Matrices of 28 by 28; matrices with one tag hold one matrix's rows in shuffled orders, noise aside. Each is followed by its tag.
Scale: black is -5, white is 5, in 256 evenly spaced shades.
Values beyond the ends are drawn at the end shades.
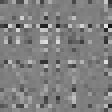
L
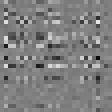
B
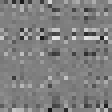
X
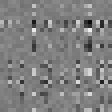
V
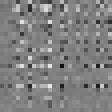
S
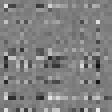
B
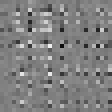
S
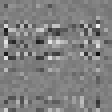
B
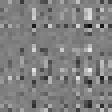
V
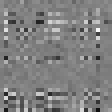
B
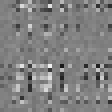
S
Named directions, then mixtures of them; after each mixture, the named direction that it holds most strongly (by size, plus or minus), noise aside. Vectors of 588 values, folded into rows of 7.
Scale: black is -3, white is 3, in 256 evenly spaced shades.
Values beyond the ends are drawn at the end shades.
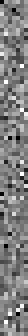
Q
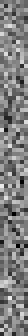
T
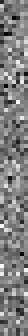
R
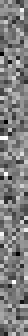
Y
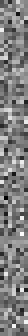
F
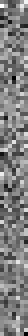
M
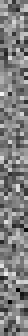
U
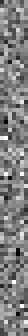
Y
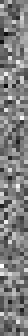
R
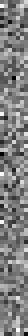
M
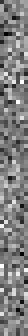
R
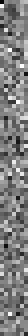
R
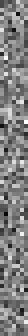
F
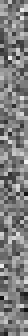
U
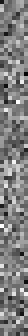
R
